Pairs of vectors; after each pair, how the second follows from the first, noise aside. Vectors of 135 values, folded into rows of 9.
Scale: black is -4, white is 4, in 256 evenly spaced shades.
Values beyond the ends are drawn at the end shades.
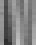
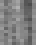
reversed, shrunk.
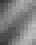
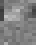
wrapped around, negated, partly zeroed.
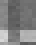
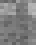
reversed, shrunk.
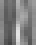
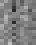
wrapped around, negated, partly zeroed.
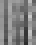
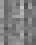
wrapped around, negated, shrunk.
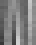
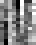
reversed, negated, scaled up.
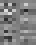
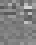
reversed, negated, partly zeroed.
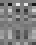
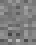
reversed, shrunk.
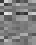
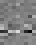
reversed, negated, partly zeroed.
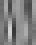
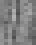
wrapped around, shrunk.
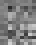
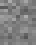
reversed, shrunk.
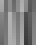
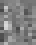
wrapped around, negated, partly zeroed.
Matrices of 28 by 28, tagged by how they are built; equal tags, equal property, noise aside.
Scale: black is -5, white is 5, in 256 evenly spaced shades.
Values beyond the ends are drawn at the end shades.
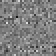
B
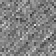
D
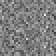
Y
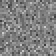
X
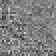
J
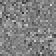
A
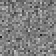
X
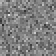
X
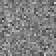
X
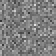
Y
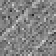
D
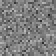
X
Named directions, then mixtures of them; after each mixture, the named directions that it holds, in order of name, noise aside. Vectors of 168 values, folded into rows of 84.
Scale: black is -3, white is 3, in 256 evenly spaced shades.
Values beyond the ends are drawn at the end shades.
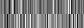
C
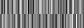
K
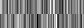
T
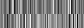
C.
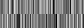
C, K, T.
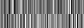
C.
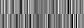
C, K.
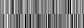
C.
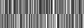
C, K, T.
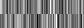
T.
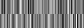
C, K, T.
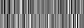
C, K.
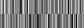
C, K, T.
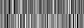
C.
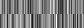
C, K, T.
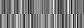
C, K, T.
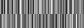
K.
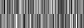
C, K, T.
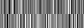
C.
